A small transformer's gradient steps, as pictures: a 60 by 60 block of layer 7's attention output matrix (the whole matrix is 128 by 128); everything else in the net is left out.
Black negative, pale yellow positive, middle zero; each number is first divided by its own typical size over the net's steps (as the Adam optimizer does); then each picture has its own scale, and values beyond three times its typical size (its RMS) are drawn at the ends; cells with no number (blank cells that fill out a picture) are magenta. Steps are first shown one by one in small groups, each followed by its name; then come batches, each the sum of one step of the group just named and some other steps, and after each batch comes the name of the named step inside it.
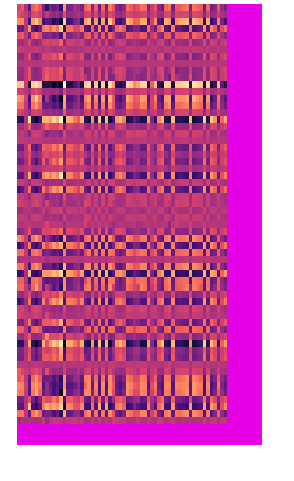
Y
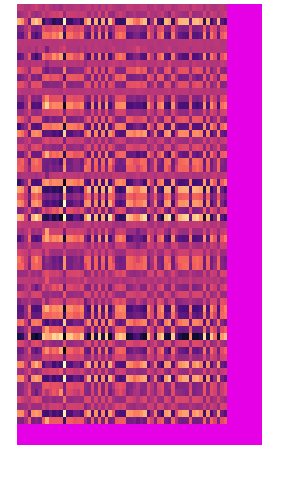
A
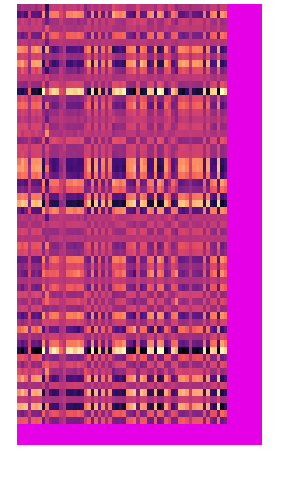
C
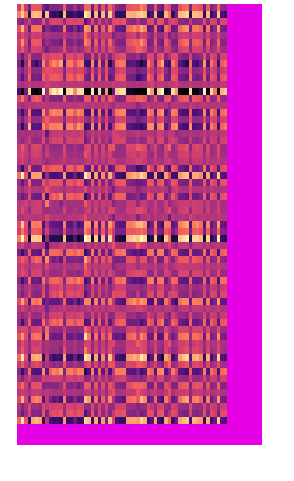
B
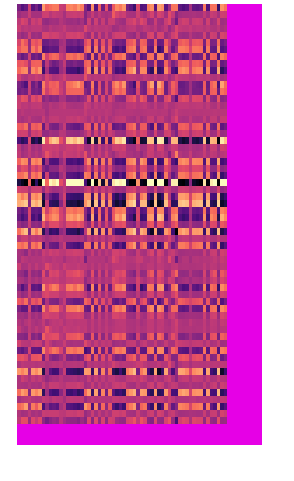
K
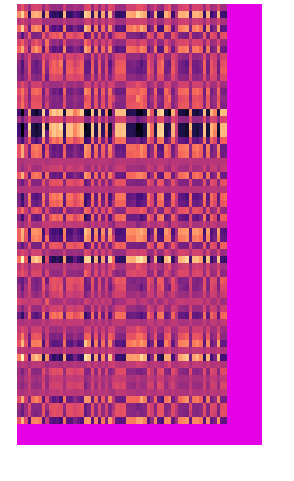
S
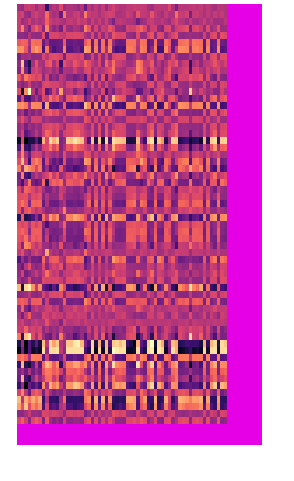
C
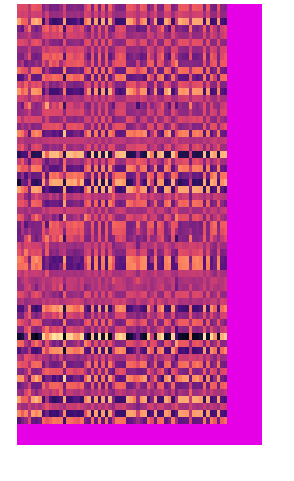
A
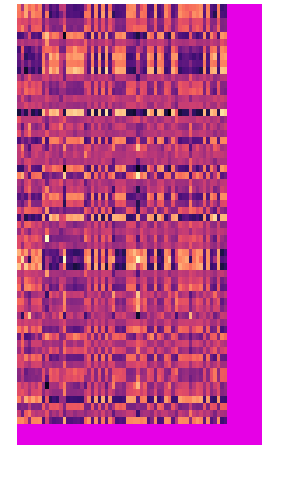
S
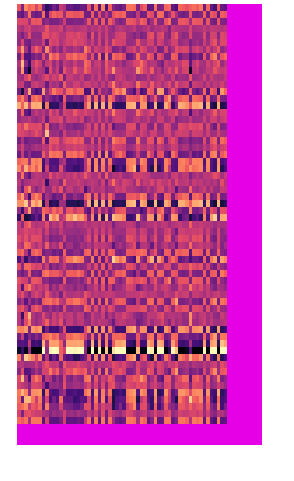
C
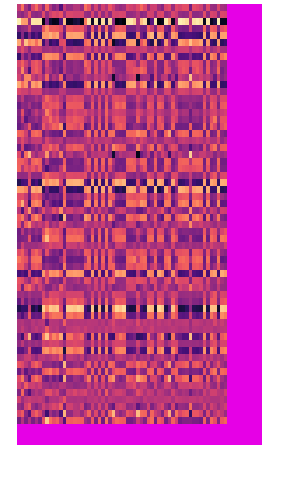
A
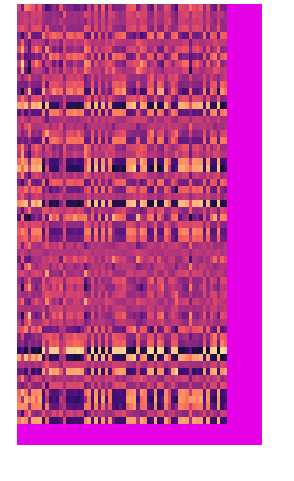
C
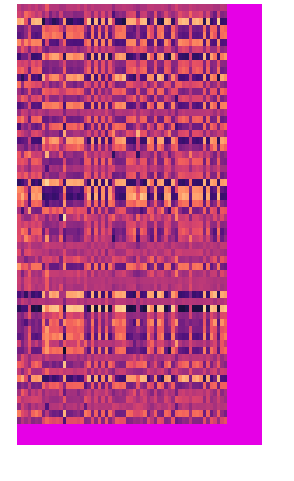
A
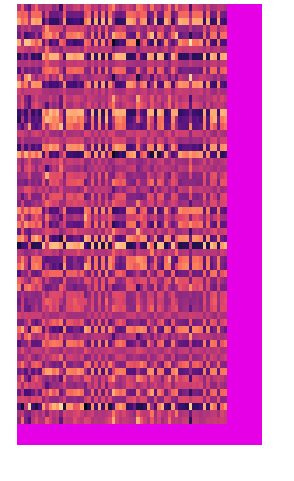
Y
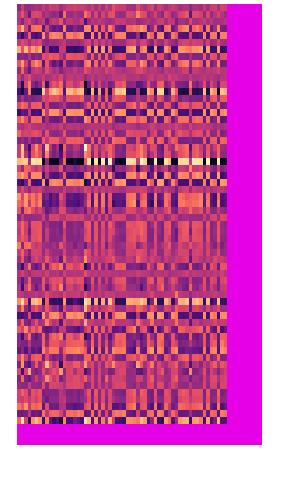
C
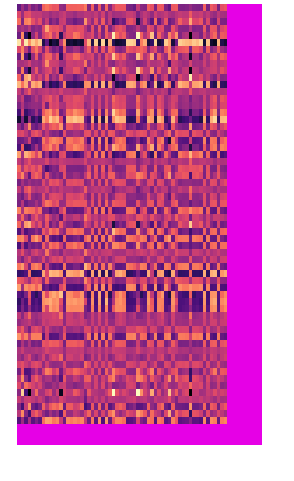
Y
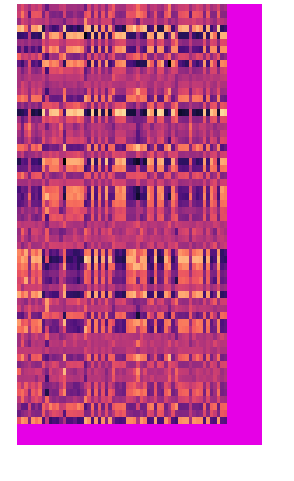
S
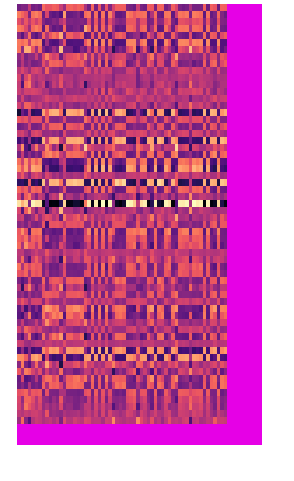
K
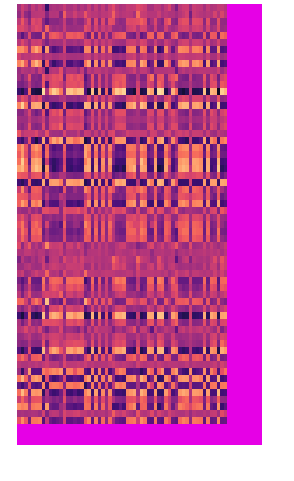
C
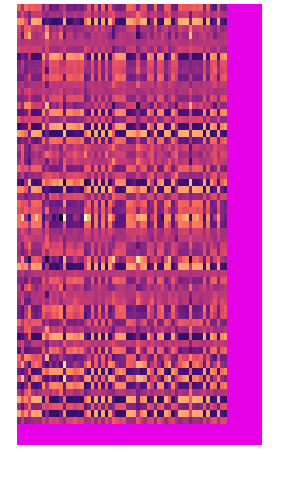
A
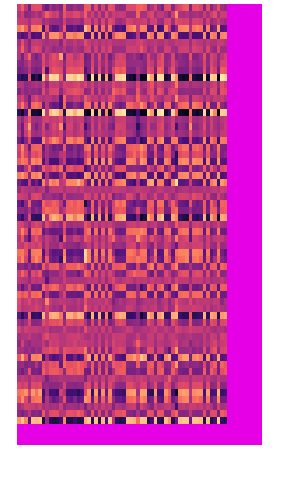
S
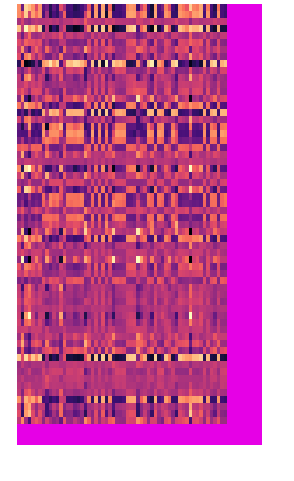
S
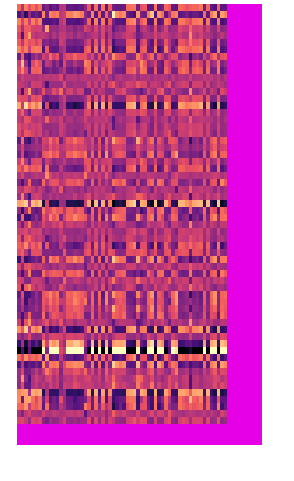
C
